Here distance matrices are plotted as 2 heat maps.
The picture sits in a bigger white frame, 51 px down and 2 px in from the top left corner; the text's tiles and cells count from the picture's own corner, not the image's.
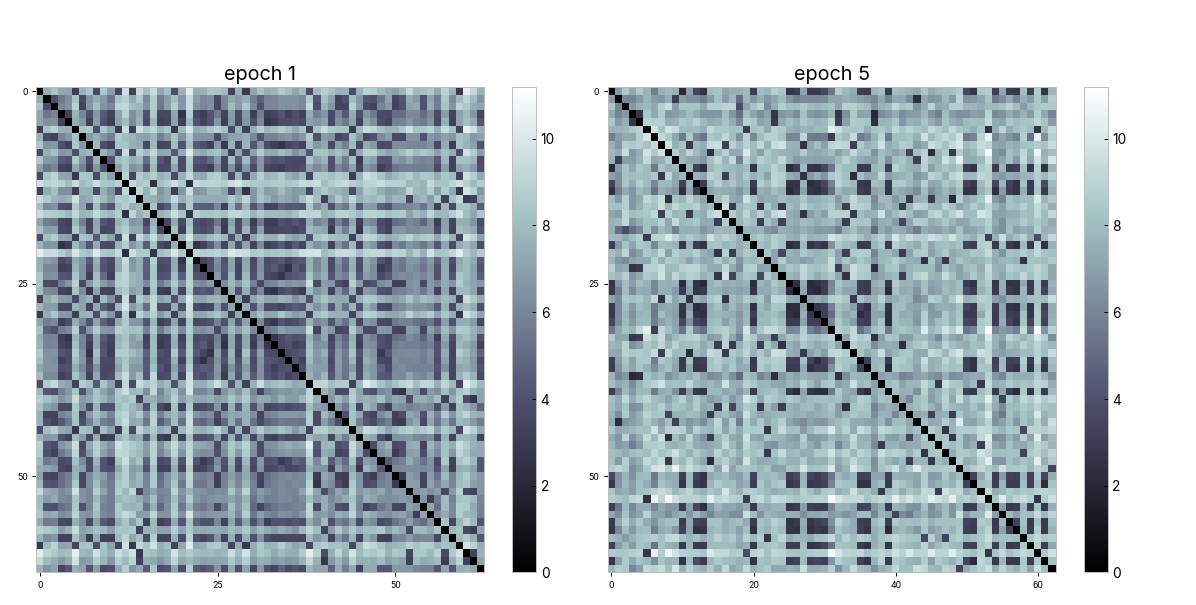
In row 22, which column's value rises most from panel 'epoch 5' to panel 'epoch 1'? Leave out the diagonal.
44
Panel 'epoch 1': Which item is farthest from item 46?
38
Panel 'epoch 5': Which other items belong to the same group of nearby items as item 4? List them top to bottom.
3, 23, 32, 37
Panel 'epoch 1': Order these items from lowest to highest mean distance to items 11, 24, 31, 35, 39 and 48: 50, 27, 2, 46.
50, 2, 46, 27
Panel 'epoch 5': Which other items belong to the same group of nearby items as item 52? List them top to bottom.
38, 46
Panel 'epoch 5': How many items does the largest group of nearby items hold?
20
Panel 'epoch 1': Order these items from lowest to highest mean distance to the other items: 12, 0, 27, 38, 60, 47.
47, 27, 0, 38, 60, 12
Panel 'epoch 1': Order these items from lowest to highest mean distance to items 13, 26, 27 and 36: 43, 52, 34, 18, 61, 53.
18, 34, 43, 53, 52, 61
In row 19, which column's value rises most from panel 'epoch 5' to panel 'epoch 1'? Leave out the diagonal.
60
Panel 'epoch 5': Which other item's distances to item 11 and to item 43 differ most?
34
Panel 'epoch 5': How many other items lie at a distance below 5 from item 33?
5
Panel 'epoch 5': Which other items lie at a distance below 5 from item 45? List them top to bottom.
8, 14, 42, 48
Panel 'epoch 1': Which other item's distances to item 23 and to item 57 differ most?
48
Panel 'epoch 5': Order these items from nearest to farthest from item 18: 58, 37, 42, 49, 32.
37, 32, 42, 58, 49
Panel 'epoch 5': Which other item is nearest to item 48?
14
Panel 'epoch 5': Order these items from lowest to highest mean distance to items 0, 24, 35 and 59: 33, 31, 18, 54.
54, 31, 33, 18
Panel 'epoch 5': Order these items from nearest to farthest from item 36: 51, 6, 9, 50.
51, 50, 6, 9
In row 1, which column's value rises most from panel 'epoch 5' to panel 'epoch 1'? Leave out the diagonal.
9
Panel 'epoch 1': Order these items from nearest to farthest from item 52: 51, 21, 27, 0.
51, 21, 27, 0
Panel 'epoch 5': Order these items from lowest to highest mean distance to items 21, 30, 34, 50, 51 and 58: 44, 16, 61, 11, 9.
61, 11, 16, 44, 9
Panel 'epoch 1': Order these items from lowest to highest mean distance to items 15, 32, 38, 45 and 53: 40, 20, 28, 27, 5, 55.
20, 28, 55, 27, 5, 40
